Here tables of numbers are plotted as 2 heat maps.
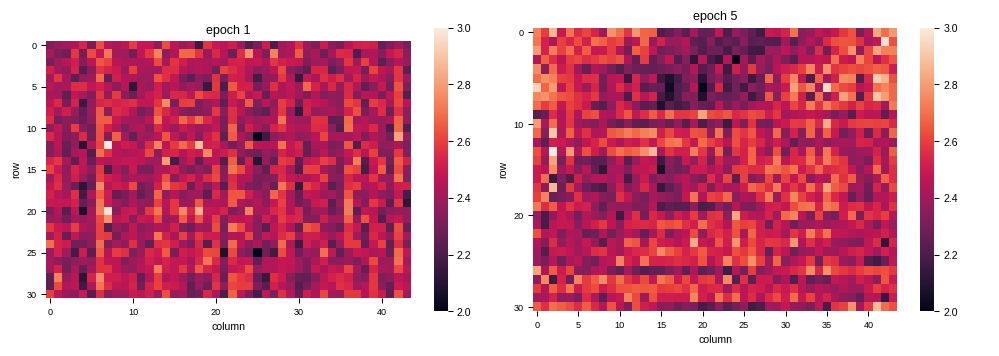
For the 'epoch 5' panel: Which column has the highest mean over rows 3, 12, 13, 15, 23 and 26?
2
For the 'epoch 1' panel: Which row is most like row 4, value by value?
8
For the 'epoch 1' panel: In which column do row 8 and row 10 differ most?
30
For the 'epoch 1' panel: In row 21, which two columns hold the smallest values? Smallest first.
40, 2
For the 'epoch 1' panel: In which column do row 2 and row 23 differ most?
38
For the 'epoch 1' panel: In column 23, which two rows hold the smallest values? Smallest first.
14, 10
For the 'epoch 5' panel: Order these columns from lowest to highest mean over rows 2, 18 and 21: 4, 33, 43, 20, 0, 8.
33, 20, 8, 4, 43, 0
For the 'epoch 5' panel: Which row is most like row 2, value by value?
30
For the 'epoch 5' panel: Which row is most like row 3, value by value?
1
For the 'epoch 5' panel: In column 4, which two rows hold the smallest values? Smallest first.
16, 27
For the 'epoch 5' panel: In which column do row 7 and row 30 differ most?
31
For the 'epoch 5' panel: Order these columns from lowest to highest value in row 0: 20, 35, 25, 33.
20, 25, 33, 35
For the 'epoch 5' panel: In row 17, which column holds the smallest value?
15
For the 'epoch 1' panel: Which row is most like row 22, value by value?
15
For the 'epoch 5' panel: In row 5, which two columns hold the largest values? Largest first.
41, 42
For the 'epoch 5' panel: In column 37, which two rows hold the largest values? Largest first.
7, 5
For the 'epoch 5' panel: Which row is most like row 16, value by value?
18
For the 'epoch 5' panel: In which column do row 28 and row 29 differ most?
42
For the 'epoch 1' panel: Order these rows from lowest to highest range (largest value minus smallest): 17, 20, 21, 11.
21, 17, 11, 20
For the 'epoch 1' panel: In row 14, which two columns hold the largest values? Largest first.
14, 37
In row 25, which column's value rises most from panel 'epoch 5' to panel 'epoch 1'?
42
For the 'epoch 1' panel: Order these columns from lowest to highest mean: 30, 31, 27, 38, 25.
25, 30, 38, 31, 27
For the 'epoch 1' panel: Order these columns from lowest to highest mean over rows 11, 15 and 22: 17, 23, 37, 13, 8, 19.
17, 19, 13, 8, 37, 23
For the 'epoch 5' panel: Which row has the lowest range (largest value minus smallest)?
28
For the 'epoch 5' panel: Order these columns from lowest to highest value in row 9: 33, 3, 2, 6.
3, 33, 2, 6
